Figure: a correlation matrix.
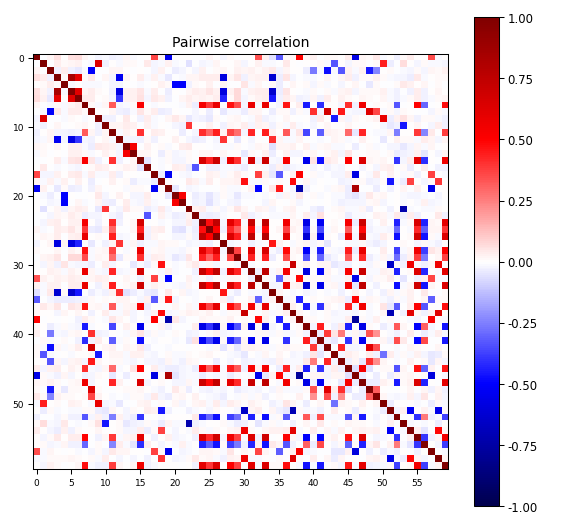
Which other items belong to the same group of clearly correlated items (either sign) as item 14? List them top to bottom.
13
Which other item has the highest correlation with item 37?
30
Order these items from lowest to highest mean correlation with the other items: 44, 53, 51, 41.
41, 51, 53, 44
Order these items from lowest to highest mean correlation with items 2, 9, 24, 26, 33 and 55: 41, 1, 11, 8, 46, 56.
41, 56, 8, 46, 1, 11
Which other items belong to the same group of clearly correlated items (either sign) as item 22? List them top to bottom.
10, 53
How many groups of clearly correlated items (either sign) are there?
10
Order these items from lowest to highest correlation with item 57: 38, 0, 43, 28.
43, 28, 0, 38
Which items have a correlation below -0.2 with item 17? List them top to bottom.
19, 35, 46
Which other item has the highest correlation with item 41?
39
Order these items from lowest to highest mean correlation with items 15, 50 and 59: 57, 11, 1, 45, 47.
57, 1, 11, 45, 47
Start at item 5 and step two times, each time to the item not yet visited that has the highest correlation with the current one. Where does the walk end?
6
